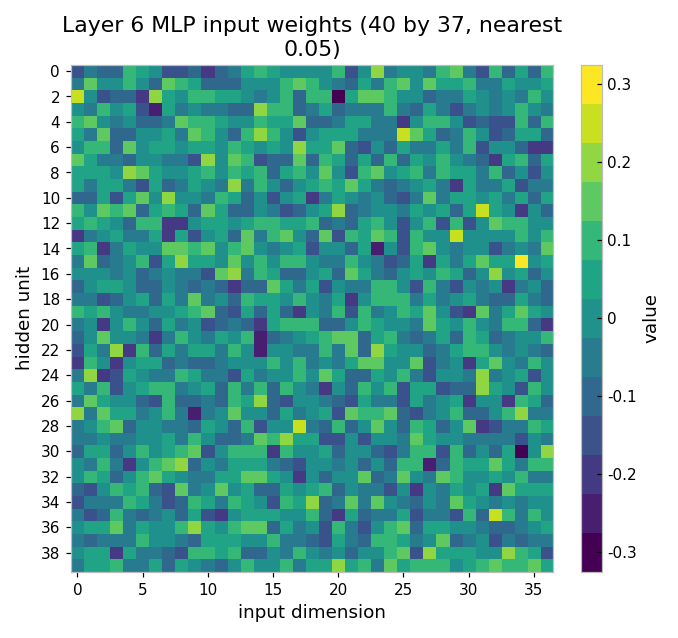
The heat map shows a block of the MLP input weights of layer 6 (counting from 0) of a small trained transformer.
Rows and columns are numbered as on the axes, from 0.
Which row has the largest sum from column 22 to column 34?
39
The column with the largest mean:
13
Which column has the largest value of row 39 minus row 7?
32
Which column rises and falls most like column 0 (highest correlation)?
10
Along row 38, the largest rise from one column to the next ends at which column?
27
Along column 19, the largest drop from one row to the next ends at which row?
25
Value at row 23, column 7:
-0.1
